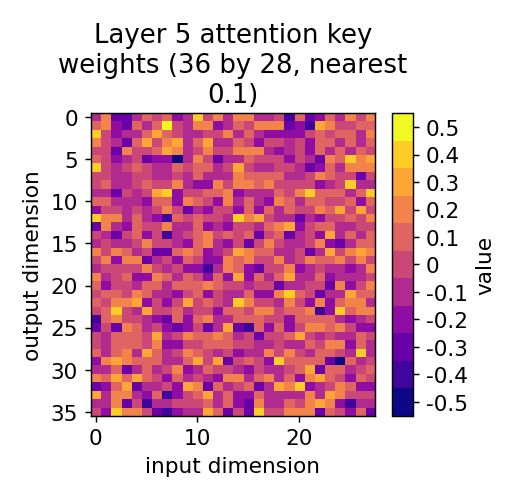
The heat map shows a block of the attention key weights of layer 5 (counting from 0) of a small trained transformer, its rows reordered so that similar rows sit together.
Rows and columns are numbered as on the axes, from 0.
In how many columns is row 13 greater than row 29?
7
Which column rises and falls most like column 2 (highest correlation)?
19
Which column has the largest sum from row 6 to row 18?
27
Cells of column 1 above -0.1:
24
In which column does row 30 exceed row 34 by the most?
5
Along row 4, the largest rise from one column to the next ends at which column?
3
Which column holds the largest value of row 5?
25
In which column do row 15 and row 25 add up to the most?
22
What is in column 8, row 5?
-0.5
